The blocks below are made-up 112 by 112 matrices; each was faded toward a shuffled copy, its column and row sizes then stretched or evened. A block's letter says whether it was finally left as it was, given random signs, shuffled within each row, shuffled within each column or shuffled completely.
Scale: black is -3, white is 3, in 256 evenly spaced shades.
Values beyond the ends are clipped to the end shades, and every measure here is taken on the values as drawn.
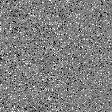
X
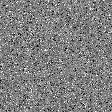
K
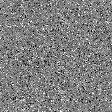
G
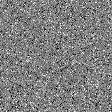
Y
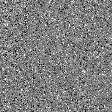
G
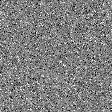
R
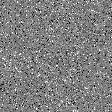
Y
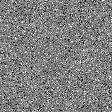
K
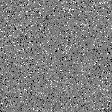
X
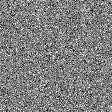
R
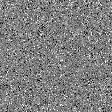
X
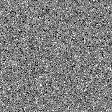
K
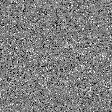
G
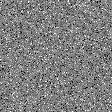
K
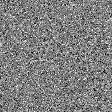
R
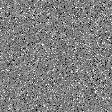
G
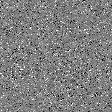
R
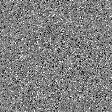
G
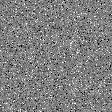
K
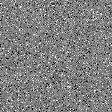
G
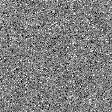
G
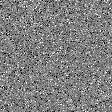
R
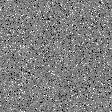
K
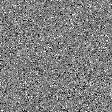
R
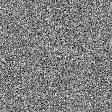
K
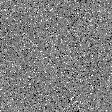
Y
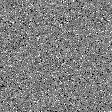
K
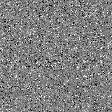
X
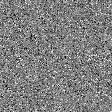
R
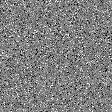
R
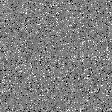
X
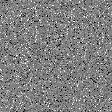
X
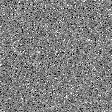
R
